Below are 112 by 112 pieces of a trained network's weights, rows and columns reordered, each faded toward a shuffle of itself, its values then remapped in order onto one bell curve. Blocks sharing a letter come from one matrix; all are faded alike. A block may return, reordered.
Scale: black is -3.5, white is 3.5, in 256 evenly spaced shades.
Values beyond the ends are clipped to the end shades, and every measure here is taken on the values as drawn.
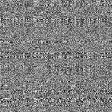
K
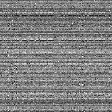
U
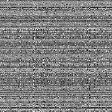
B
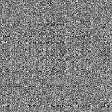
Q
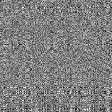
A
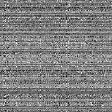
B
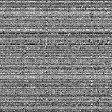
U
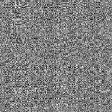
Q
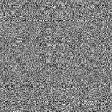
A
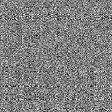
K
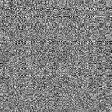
A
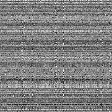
U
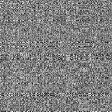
K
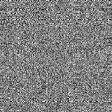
A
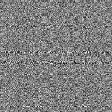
A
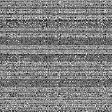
B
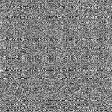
K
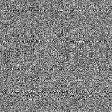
A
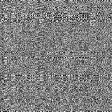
K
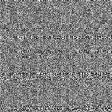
Q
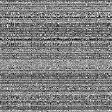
B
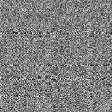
A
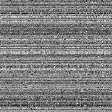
U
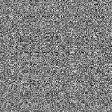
A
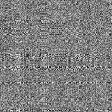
K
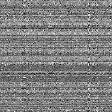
B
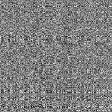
Q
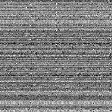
U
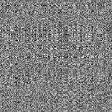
K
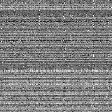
U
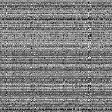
U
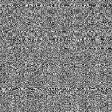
K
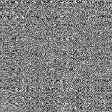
A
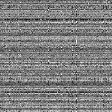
U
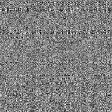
Q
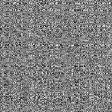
Q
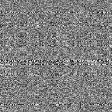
K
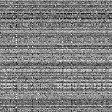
U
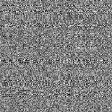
K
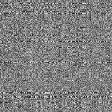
K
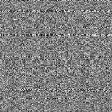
K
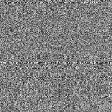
A
